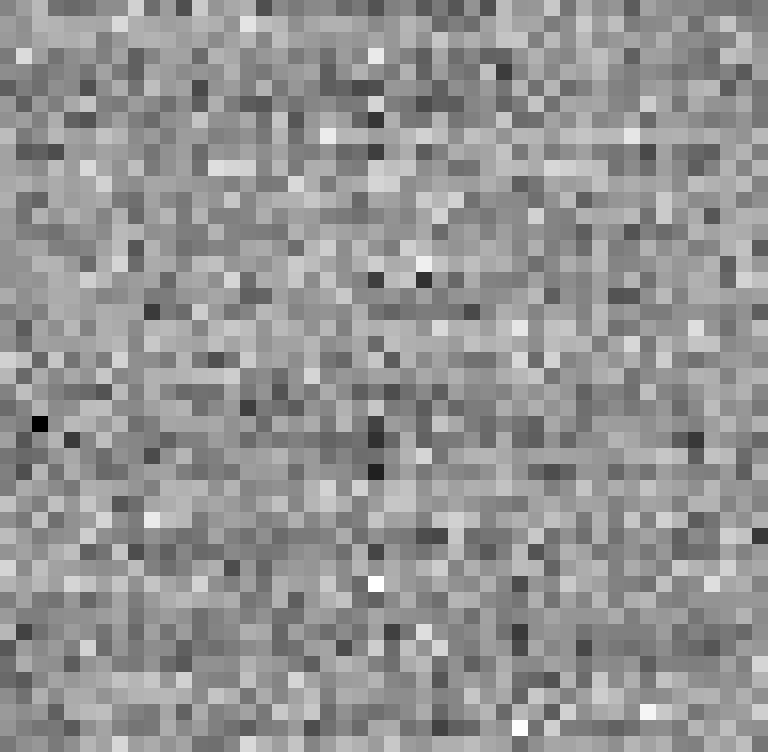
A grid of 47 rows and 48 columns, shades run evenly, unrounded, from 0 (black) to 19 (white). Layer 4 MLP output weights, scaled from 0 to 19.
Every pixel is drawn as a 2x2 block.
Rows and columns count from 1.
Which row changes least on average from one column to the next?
39
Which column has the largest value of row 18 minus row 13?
47
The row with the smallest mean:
28
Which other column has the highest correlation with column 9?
32
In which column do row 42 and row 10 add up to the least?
41
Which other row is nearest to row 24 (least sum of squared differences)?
44
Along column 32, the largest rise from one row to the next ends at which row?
8
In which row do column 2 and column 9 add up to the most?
1
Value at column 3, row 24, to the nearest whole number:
13
